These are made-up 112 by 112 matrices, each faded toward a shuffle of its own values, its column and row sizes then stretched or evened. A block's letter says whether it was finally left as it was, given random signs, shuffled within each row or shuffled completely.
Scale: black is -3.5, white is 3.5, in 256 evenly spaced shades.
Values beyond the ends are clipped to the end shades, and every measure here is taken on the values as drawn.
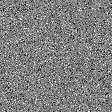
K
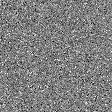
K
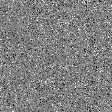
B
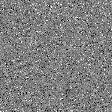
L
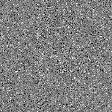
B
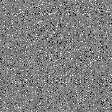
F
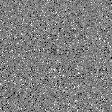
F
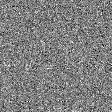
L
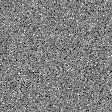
K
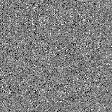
F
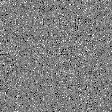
F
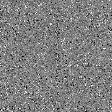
B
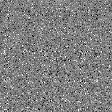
F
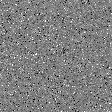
K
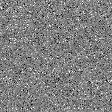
L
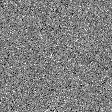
K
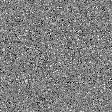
L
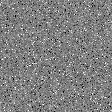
K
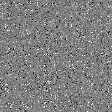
B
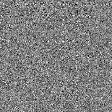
F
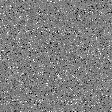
L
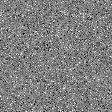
L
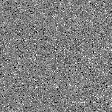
B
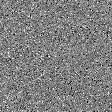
K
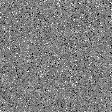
B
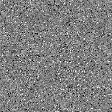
F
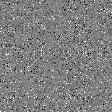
F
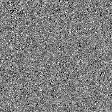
B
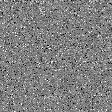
L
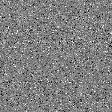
L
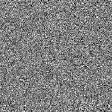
F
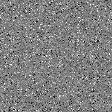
B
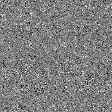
B
